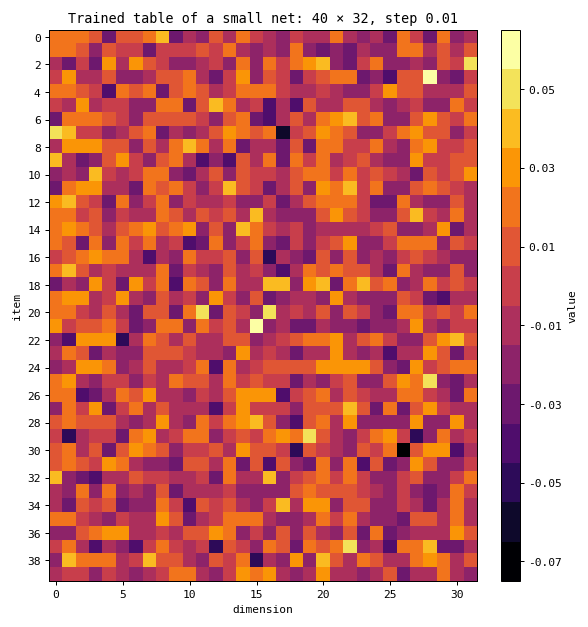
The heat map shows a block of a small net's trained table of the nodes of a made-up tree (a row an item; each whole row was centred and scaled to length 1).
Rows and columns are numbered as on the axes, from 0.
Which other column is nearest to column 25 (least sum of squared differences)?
6
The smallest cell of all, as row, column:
30, 26
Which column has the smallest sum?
25
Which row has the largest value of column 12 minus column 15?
38
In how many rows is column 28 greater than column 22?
11
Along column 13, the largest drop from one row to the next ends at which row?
9
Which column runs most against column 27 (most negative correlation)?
19
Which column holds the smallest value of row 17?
17
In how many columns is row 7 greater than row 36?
17
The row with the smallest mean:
33
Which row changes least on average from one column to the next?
4
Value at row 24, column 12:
-0.04
